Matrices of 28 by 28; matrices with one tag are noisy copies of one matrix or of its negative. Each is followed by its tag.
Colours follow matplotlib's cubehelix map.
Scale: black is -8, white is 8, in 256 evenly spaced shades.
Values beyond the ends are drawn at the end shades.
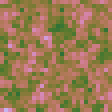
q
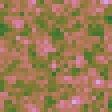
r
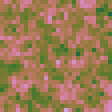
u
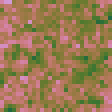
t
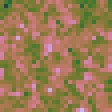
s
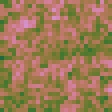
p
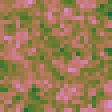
u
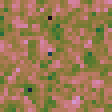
r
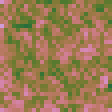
p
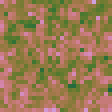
p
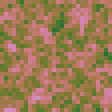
q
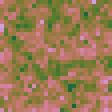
p
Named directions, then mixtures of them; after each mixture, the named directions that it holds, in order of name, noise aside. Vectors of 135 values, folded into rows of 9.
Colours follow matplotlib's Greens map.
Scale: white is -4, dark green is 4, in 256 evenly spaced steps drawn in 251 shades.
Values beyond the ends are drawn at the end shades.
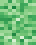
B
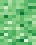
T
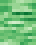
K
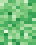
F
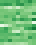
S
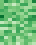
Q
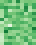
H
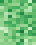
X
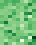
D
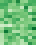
D, H, S.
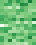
B, S.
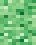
T.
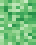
F, H, K.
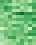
H, K, X.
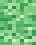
B.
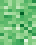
T, X.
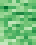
B, H, K.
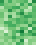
X.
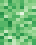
B, H, T.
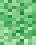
B, X.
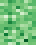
F, T.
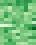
H, K, S.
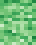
D, Q, S.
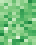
F, T.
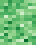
T.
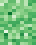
F.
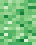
T.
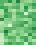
H.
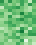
X.
